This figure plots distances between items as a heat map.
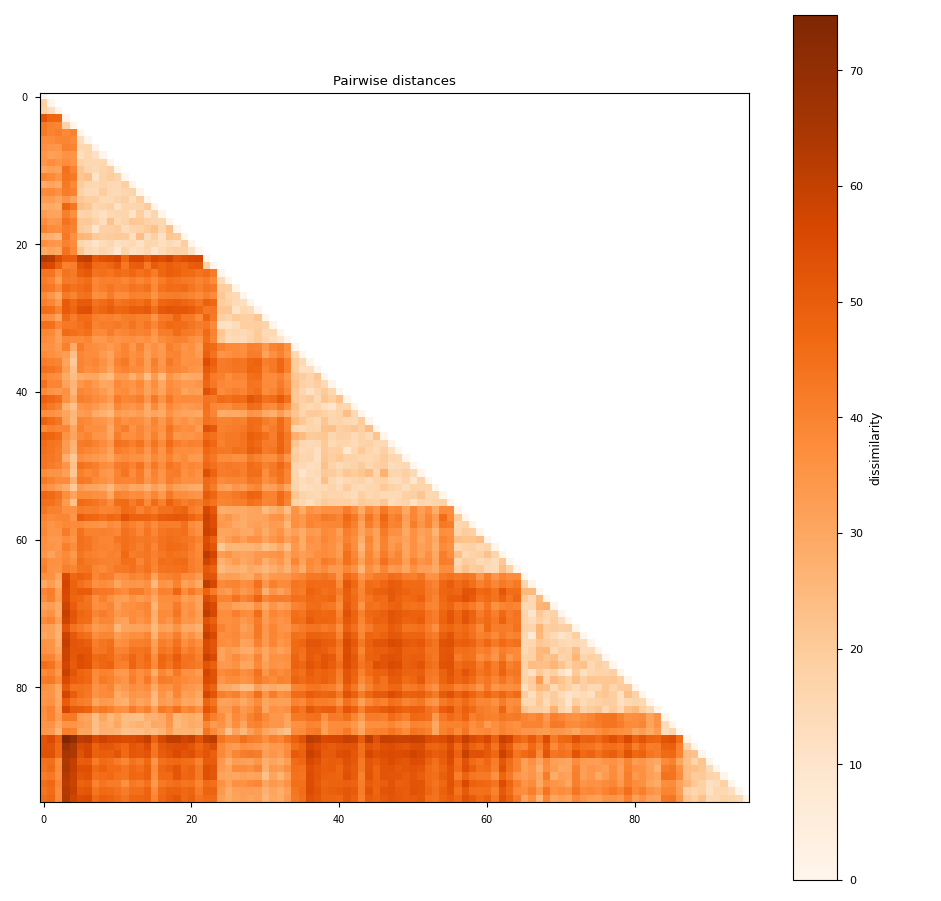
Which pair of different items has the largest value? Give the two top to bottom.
3, 87
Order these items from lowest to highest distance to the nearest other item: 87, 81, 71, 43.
71, 81, 43, 87
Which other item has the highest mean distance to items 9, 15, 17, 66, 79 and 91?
22
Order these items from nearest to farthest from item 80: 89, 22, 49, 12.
12, 49, 89, 22
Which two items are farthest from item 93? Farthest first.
3, 4
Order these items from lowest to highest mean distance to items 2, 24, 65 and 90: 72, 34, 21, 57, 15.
72, 15, 21, 34, 57
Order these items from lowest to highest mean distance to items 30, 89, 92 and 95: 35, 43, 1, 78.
78, 43, 35, 1
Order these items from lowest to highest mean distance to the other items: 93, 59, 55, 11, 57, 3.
11, 59, 55, 93, 57, 3
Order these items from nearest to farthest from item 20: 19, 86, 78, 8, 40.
8, 19, 86, 40, 78
